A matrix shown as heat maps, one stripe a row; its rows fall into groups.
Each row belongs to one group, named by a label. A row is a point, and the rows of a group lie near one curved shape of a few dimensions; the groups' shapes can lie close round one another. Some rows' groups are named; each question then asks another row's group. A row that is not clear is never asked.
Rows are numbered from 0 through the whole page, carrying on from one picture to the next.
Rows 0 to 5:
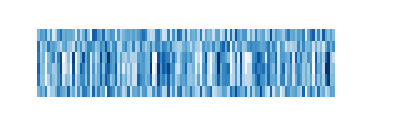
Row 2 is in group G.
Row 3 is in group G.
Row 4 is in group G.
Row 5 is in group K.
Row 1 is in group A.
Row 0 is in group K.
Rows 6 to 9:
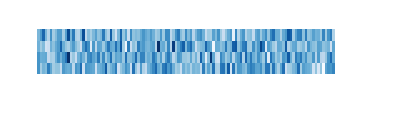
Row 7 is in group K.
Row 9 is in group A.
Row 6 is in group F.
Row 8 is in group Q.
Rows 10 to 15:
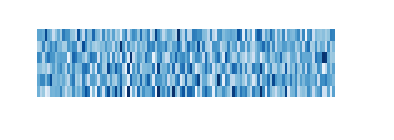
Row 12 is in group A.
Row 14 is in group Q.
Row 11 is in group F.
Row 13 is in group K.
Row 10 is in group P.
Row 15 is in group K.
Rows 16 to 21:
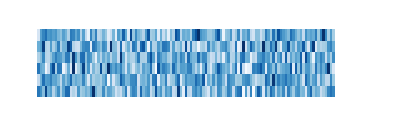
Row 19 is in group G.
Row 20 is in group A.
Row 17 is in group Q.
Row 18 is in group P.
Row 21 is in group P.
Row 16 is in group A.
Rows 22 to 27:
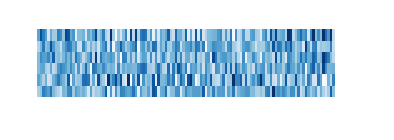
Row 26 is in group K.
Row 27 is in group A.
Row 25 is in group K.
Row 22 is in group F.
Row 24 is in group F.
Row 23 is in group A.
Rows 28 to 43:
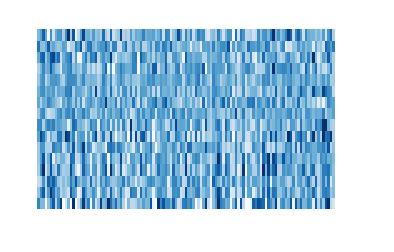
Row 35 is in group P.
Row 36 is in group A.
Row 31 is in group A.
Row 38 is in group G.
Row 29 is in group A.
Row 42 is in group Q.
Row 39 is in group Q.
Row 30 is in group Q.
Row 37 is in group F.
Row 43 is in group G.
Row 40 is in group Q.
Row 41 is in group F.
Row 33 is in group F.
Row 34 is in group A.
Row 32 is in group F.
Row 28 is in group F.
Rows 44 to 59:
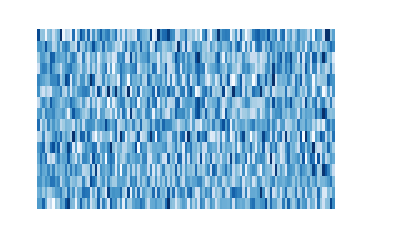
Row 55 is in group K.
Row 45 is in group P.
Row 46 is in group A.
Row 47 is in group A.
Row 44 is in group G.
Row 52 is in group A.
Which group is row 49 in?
K
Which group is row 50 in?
A
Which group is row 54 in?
Q
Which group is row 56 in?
F
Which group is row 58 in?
K
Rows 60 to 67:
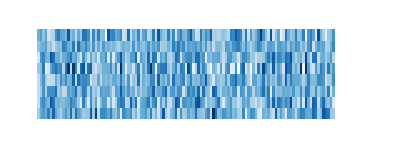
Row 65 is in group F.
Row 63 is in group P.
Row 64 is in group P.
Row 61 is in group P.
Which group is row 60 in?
K
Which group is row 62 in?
A
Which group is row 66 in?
A
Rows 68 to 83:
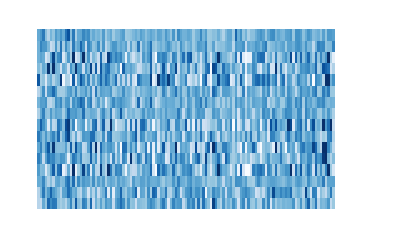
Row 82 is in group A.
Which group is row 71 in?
F
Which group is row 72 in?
G
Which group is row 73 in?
F
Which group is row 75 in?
F
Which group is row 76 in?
F
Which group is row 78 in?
F
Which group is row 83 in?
F
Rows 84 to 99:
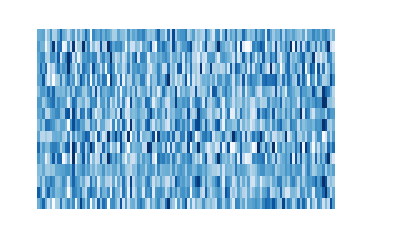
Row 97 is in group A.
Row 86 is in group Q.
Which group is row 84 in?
K
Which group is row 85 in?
G
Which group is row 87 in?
K
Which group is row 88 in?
Q
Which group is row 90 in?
A
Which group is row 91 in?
P
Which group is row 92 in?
A
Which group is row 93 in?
K
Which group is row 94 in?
P
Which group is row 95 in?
G
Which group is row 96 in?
P
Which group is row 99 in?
Q
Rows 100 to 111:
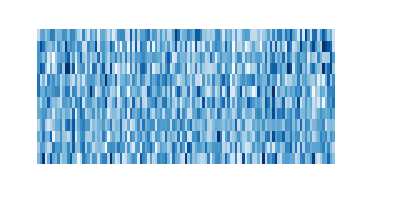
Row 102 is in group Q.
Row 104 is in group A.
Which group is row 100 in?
A
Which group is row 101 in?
F
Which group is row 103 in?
F
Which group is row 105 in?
P
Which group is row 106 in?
A
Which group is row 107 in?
Q
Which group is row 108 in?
P
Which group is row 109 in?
Q
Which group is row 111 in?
Q
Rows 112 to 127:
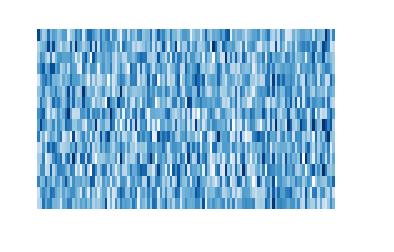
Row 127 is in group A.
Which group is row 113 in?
F
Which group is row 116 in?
A
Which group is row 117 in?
F
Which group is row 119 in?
Q
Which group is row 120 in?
F
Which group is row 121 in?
G
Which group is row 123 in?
P
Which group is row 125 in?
P
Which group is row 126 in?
A
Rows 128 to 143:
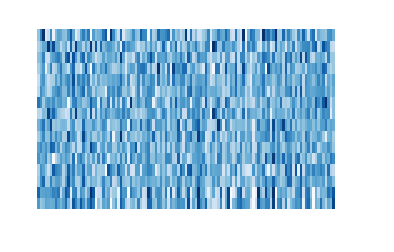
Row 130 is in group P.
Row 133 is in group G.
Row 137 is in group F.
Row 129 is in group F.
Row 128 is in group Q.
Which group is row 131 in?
K
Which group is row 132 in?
P
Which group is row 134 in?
A
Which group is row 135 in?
F
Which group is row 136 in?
Q
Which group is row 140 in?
G
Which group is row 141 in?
F
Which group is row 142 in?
P
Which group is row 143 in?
P
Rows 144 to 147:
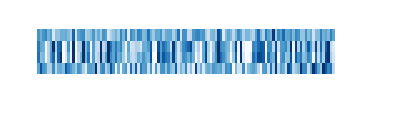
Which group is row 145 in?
G
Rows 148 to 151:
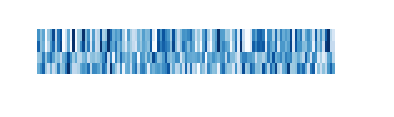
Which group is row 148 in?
G
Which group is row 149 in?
G
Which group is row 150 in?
A
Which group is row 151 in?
Q
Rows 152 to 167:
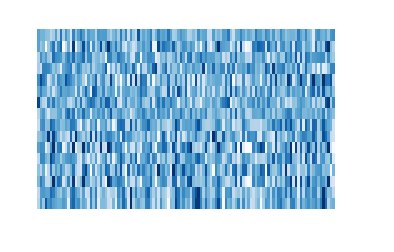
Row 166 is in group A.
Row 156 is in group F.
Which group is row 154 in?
G
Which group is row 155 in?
A
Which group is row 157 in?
K
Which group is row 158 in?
A
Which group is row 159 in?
P
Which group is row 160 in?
A
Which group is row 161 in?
F
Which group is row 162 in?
G
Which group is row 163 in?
A
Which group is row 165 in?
G
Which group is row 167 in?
A
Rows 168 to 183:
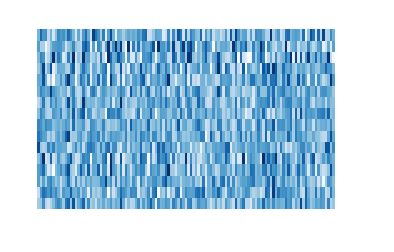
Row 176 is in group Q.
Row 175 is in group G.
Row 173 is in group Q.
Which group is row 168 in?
K
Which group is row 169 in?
K
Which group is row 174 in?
F
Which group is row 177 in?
Q
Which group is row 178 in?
A
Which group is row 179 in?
Q
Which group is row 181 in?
A
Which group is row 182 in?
A
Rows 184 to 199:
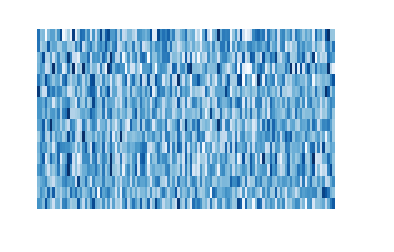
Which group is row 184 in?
G
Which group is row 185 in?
A
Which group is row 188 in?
P
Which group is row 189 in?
A
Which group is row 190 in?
P
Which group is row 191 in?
Q
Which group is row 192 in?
Q
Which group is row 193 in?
F
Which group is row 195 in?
Q
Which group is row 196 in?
Q
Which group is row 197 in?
P
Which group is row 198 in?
F
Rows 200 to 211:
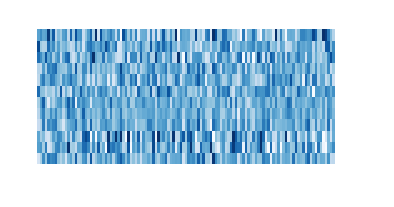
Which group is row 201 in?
A
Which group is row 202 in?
P
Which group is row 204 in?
A
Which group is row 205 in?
G
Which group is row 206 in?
P
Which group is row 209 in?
K
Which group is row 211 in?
F
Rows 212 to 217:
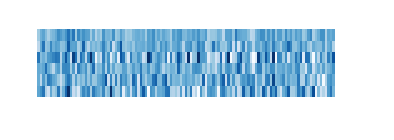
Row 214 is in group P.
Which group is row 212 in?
P
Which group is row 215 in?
P
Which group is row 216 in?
A
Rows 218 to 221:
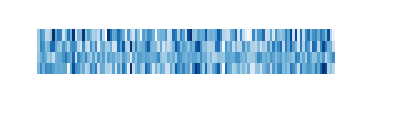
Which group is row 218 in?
G
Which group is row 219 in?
A
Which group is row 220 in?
P
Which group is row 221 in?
A
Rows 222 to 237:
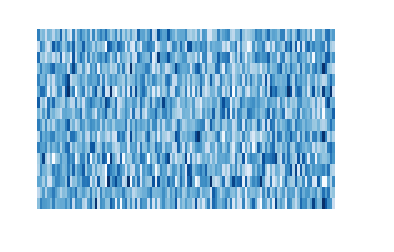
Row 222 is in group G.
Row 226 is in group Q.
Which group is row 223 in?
G
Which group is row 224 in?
G
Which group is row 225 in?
A
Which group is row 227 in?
F
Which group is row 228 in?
A
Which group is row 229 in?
A
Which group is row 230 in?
Q
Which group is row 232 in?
P
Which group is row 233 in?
Q
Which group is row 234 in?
G
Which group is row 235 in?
K
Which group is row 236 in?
F
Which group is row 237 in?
F
